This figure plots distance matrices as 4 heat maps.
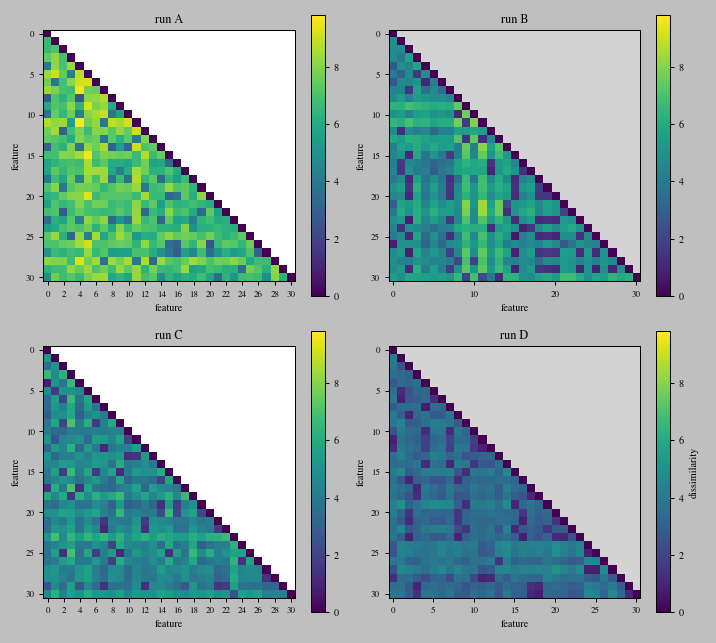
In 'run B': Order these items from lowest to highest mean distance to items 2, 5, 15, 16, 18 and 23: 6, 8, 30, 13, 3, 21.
6, 8, 3, 21, 30, 13
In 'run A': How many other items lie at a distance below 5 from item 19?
3
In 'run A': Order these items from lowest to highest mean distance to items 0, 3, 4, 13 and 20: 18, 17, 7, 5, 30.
18, 30, 17, 7, 5
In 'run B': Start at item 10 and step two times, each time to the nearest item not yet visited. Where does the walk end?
28
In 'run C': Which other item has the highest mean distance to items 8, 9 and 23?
3
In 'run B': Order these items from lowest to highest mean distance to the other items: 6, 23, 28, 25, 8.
25, 23, 6, 28, 8
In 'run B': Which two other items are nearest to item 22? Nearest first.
14, 21
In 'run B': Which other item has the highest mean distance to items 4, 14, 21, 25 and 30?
11
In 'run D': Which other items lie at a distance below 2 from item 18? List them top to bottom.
3, 17, 29, 30
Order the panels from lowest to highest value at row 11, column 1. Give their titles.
run C, run D, run B, run A
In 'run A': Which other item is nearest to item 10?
14
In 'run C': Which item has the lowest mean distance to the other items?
29
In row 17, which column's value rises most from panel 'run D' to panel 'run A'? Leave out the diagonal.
29
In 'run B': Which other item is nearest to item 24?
16
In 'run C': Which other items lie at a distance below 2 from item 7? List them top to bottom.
12, 21, 22, 29
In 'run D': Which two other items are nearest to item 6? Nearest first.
1, 5
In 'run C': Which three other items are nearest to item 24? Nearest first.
26, 8, 19
